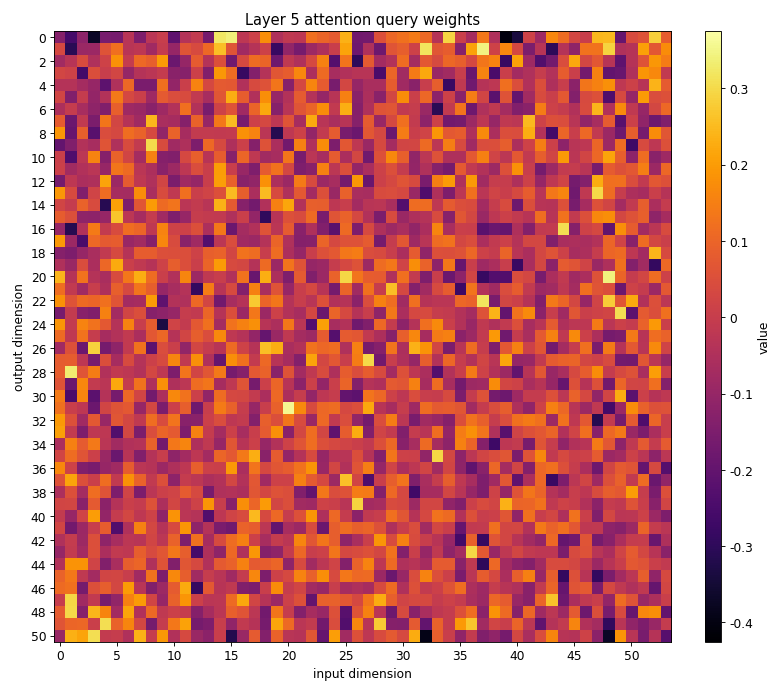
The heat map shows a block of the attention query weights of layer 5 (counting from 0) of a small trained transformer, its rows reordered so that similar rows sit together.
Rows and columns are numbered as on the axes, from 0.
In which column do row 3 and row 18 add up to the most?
52
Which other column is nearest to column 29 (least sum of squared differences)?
46
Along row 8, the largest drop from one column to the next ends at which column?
1
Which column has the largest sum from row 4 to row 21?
14
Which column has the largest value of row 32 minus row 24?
9
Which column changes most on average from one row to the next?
48
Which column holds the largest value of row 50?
3
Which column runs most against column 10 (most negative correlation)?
47
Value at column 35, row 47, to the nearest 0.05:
0
